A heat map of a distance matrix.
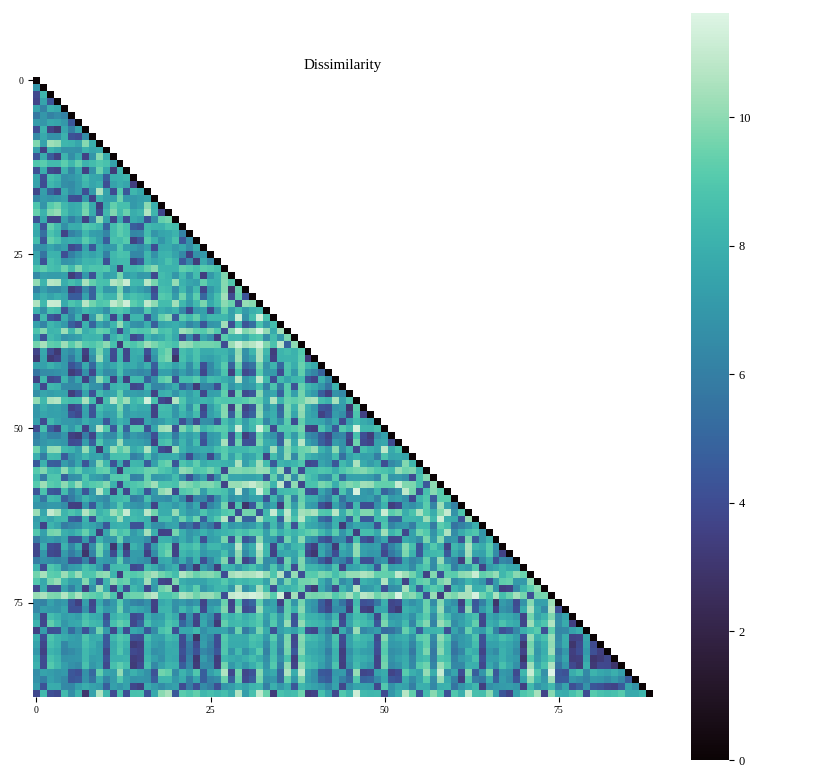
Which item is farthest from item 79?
46
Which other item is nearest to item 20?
40
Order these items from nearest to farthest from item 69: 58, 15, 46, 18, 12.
15, 18, 46, 12, 58
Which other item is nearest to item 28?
30
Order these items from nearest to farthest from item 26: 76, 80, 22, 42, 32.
80, 22, 42, 76, 32
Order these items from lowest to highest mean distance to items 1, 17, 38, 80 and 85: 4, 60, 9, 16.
60, 4, 16, 9
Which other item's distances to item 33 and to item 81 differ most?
77
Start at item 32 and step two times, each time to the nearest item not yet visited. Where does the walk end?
62
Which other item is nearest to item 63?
17
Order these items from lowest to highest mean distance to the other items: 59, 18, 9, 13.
13, 59, 18, 9
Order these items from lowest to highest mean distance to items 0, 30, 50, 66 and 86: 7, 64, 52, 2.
52, 7, 2, 64
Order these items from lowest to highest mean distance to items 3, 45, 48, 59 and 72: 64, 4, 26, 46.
64, 4, 26, 46
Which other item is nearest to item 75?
66
